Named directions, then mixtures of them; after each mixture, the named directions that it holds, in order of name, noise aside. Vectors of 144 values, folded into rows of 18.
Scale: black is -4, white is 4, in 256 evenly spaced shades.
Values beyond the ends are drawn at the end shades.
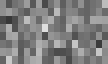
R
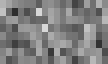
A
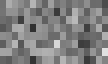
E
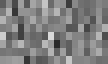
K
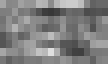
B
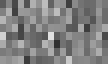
K.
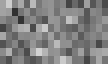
A, E, K.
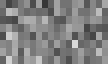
A, R.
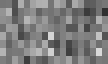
B, K, R.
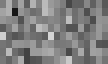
A, E, K.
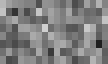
A.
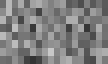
E, K.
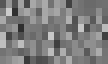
K.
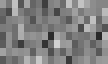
K.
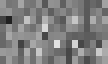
E, R.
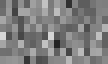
K.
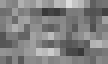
B.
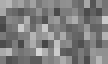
A, B, E.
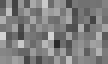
K.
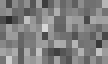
R.
